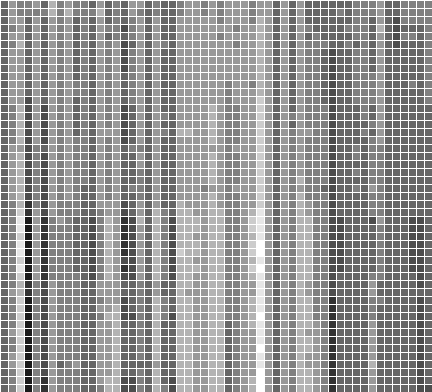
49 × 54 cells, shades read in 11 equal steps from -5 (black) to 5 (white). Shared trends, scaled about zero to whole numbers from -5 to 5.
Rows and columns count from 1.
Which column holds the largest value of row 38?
33
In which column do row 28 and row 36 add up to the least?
4
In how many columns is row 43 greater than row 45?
1
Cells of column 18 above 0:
29
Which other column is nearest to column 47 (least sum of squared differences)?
10
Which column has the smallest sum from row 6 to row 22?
42
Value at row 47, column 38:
2
